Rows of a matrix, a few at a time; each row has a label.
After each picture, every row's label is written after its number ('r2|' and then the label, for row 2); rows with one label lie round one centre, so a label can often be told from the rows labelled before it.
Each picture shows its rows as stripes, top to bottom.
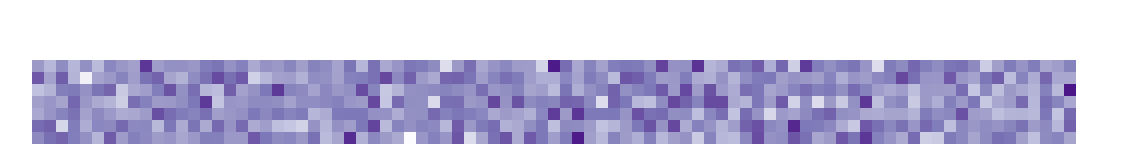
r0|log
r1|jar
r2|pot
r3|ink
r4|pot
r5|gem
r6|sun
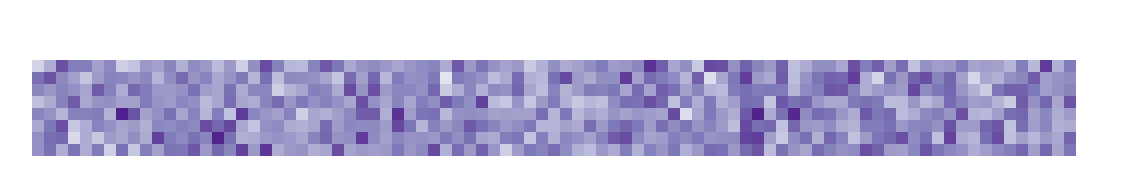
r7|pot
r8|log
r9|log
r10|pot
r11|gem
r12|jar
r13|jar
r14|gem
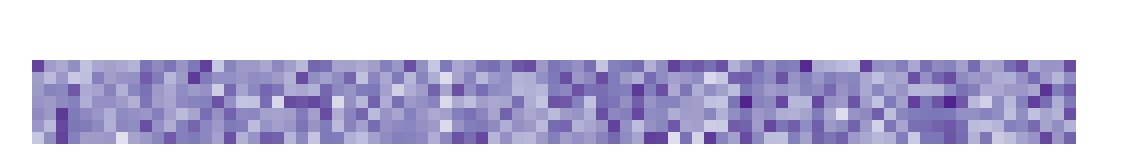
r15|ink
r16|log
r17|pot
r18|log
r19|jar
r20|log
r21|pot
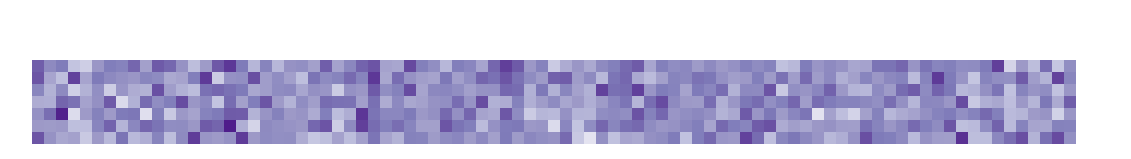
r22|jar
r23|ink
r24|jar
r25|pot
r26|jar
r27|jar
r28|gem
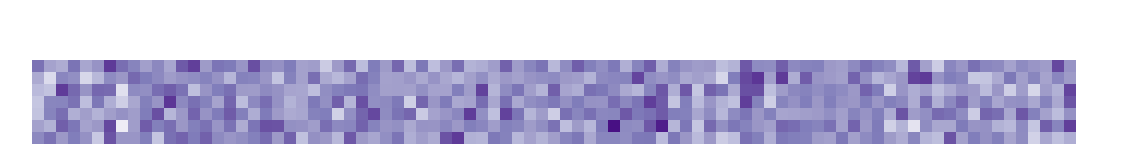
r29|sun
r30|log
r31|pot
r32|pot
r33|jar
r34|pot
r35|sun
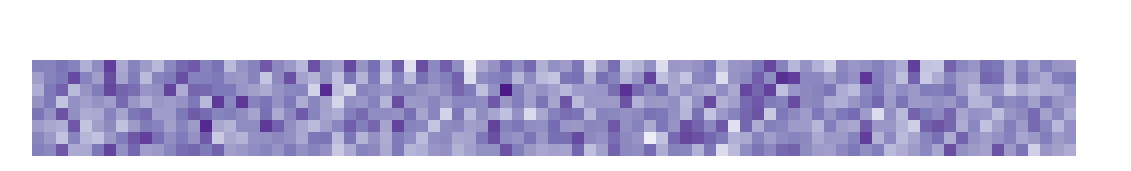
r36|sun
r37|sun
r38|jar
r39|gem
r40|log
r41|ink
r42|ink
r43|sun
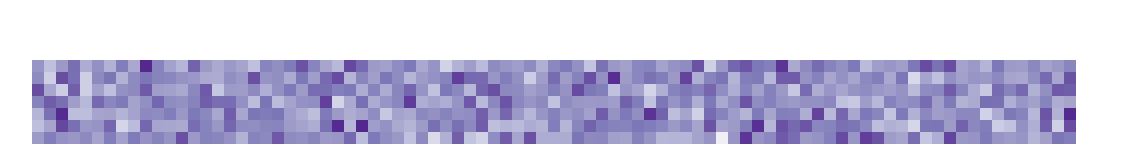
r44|log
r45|pot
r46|ink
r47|jar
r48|pot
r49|pot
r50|sun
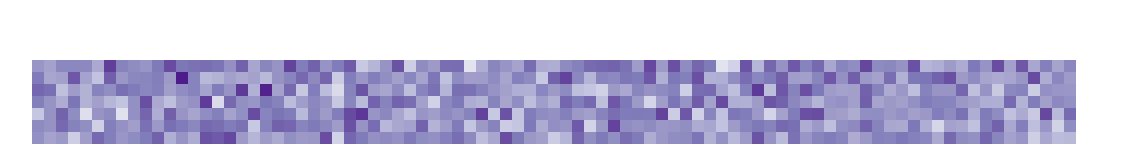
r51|sun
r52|log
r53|gem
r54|ink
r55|pot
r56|sun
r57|jar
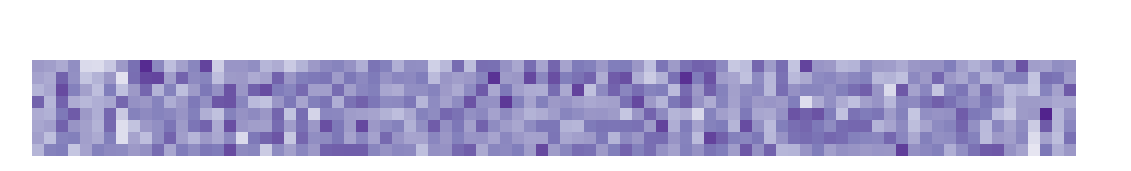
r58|ink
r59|ink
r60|pot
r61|jar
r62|pot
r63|pot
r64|pot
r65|jar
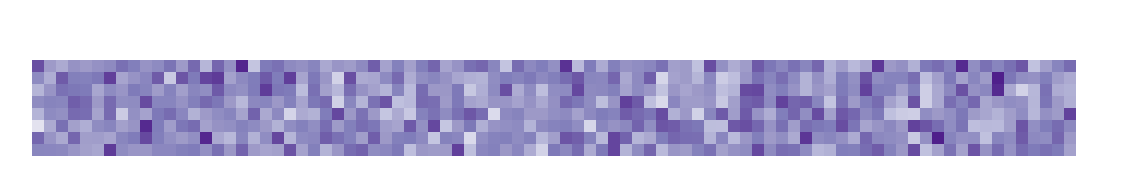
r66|gem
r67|sun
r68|sun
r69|sun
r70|pot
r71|log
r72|ink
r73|sun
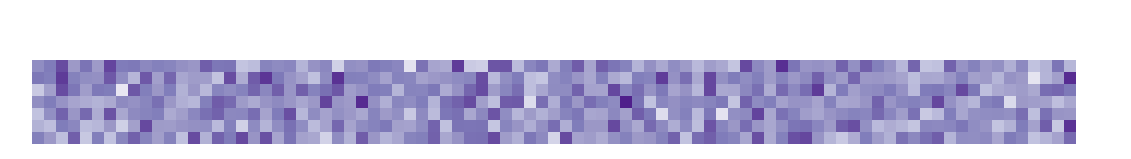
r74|sun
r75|pot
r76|pot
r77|jar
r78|sun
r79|pot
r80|gem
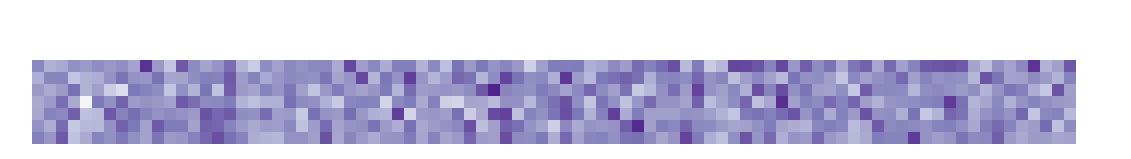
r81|log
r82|jar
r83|ink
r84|log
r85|sun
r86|jar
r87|jar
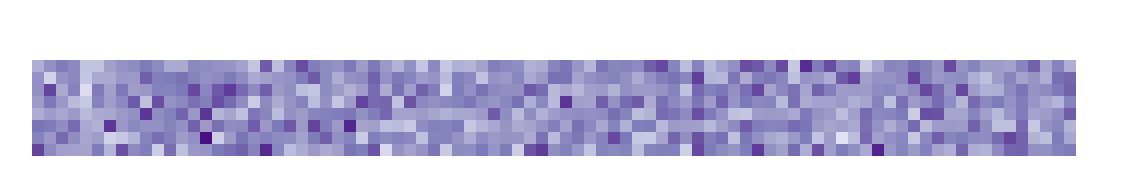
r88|log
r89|log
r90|gem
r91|jar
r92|ink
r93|sun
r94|ink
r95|gem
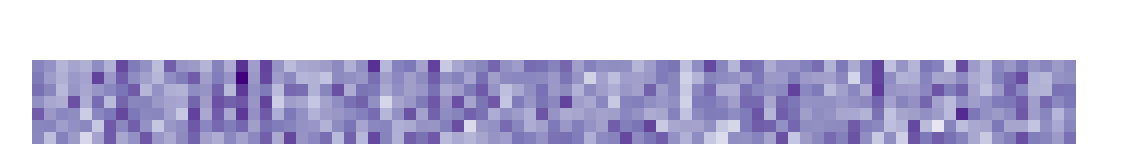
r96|gem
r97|gem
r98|gem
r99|gem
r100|gem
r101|sun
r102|log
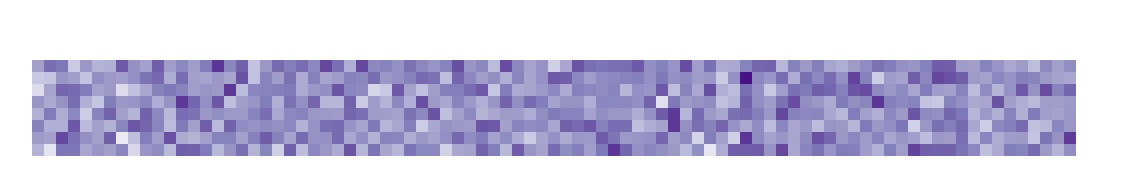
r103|jar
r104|log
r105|pot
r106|sun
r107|log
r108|ink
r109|pot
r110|log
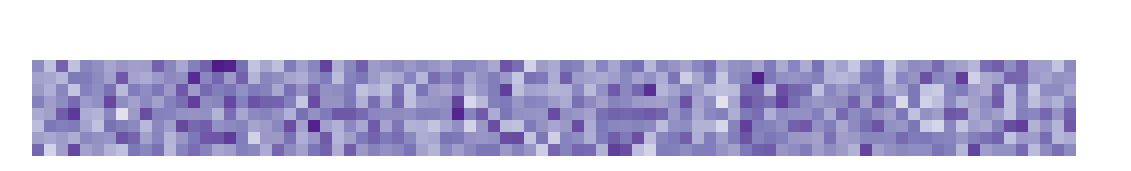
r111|jar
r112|gem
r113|sun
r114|sun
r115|pot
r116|sun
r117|jar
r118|ink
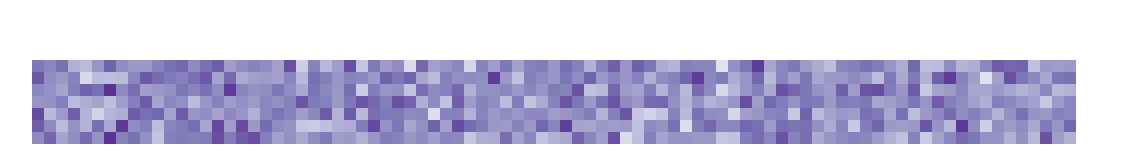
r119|sun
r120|ink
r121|sun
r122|log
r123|ink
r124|gem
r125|sun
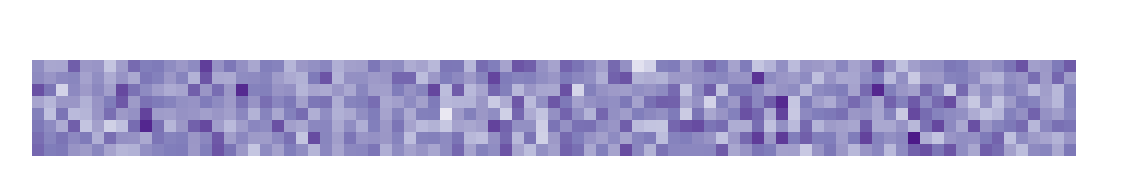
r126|ink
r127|ink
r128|gem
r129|log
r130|log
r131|ink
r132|sun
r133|jar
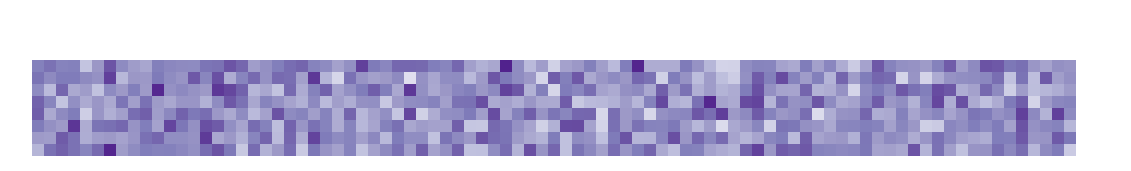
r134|jar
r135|sun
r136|jar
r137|gem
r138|ink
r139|sun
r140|ink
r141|sun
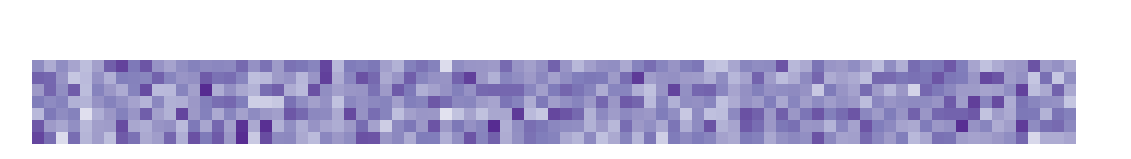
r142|log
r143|jar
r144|ink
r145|jar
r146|log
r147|gem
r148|gem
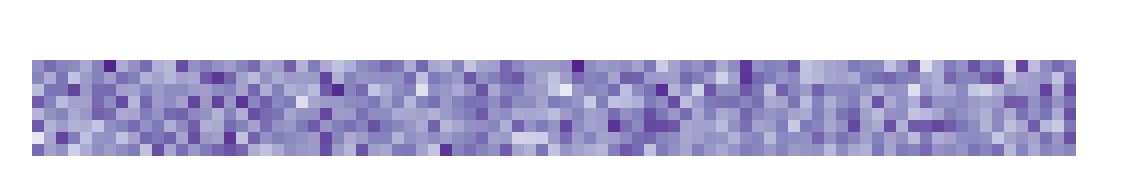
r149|sun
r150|jar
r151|pot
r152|gem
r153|pot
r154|log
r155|pot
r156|jar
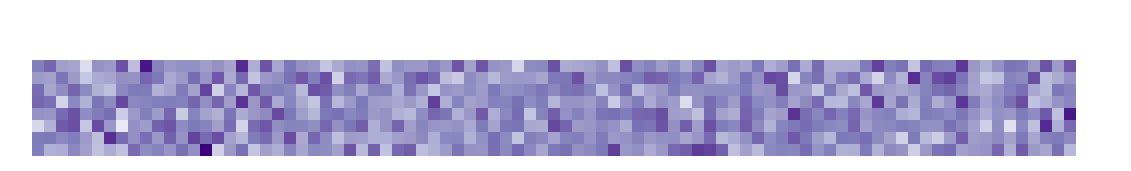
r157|gem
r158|log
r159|ink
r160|gem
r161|pot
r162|pot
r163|sun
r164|ink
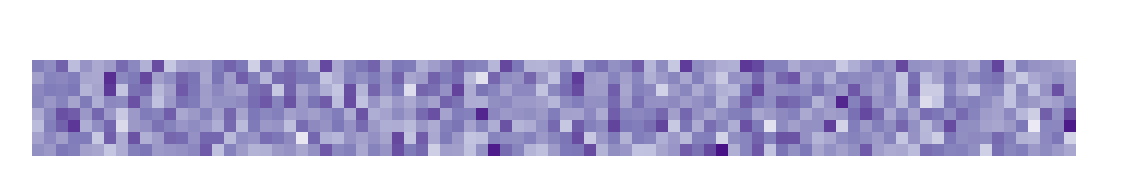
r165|jar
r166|sun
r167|sun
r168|sun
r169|pot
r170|pot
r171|sun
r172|ink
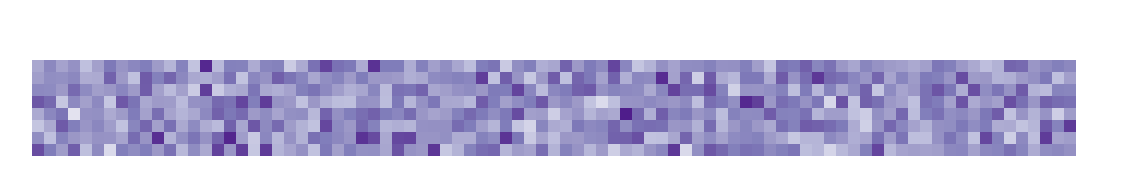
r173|ink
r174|pot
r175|ink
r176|gem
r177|jar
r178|pot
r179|jar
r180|gem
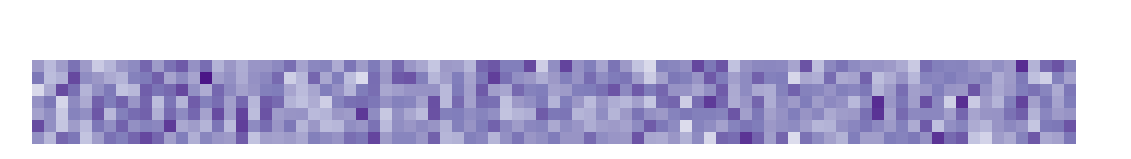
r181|ink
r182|ink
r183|pot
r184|gem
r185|gem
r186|gem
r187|log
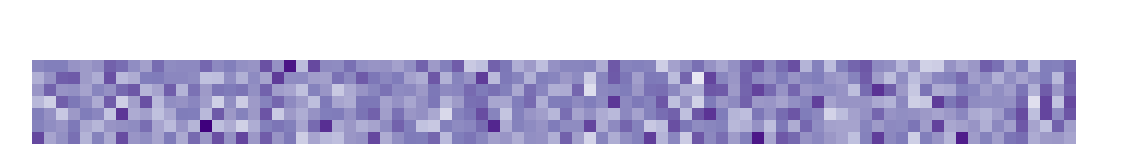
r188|sun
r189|pot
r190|gem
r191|pot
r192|gem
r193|ink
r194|gem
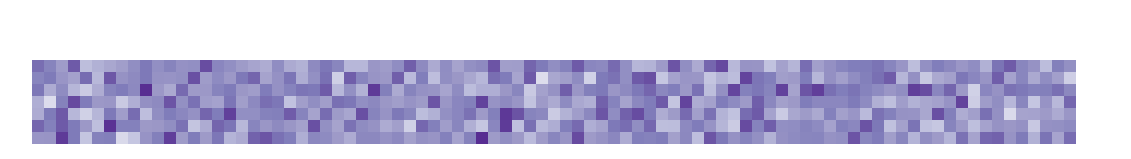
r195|ink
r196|sun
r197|log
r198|pot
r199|jar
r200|sun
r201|pot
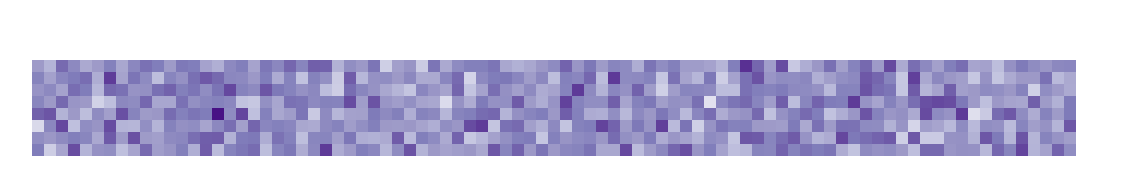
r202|log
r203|sun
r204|sun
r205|log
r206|gem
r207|pot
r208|sun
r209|ink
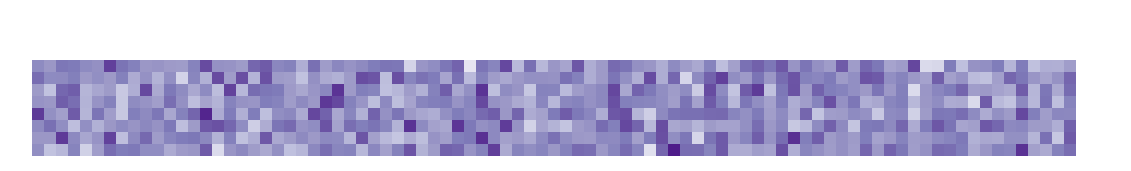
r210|sun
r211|gem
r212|pot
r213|pot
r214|ink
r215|jar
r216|pot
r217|ink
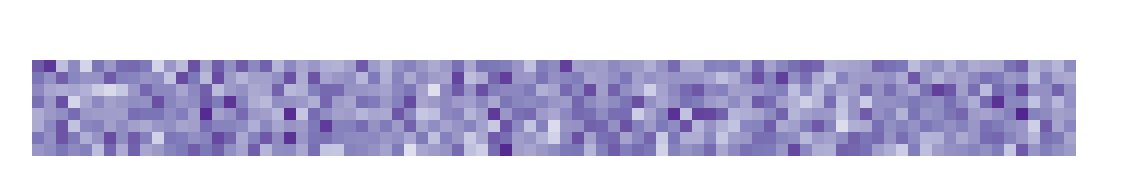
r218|gem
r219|sun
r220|ink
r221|jar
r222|ink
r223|jar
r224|sun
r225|sun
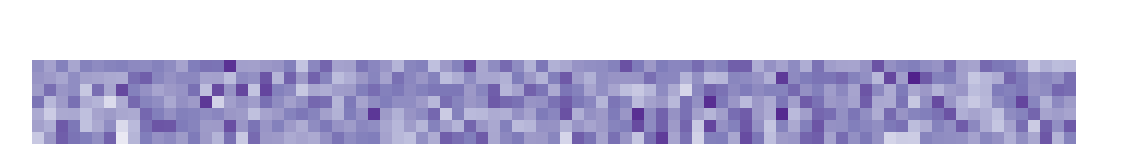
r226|jar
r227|log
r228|gem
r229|ink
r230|log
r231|pot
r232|pot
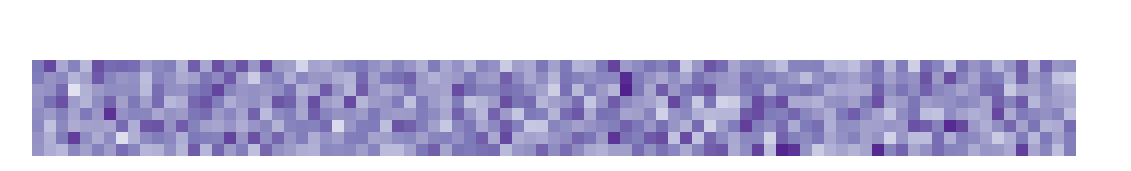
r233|gem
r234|jar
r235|jar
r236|sun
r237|sun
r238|log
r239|pot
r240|gem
